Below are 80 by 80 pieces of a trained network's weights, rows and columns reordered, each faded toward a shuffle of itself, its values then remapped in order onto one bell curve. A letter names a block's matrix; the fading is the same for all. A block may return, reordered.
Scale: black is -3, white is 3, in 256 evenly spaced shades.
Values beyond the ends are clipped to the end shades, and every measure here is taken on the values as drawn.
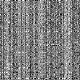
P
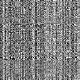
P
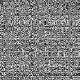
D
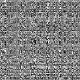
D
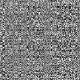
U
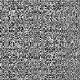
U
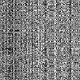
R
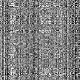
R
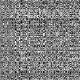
D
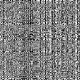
R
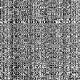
R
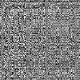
U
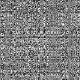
U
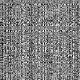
R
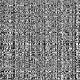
R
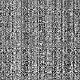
P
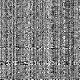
P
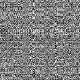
U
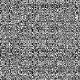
U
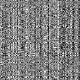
R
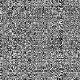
U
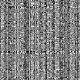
P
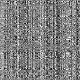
P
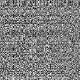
U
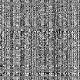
P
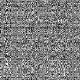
U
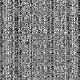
R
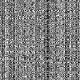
R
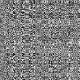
U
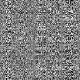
U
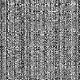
P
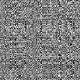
U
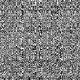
U
